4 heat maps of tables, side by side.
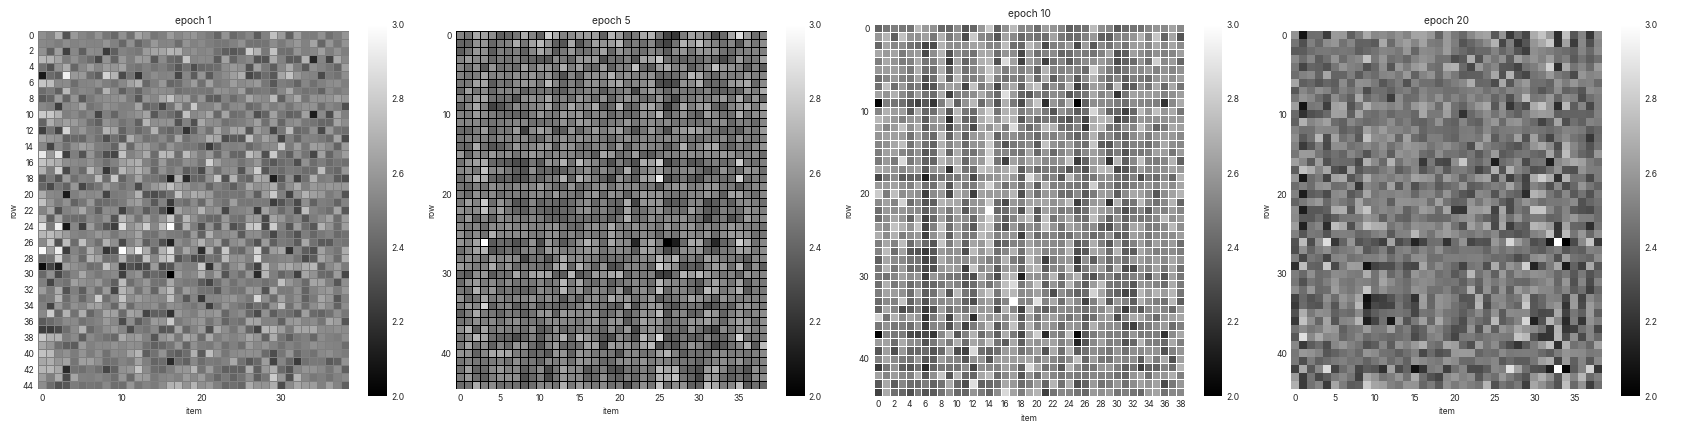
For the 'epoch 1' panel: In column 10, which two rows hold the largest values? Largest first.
27, 24
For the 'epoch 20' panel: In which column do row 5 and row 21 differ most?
27
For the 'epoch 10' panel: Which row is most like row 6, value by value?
15
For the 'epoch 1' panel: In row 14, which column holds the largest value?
30
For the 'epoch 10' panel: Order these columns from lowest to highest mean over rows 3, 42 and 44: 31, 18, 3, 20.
18, 31, 3, 20
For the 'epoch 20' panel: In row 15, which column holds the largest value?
34
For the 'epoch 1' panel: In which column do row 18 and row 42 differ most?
29
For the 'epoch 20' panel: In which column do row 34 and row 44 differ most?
9
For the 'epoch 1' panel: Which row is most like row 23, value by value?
32
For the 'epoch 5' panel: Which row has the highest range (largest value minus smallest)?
26
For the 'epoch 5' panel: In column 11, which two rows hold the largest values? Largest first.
0, 6
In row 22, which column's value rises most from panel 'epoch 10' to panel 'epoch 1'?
20
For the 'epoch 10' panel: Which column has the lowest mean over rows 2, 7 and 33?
6
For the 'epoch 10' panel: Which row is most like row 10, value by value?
32
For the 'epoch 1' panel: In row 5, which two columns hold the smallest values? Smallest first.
0, 12
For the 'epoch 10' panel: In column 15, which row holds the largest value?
12
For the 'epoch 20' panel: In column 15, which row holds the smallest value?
42
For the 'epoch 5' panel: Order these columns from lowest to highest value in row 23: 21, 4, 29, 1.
4, 29, 1, 21
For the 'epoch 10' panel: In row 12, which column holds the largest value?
17
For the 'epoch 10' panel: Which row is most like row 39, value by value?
43
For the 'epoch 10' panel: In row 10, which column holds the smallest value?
31
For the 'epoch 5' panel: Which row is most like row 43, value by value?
42
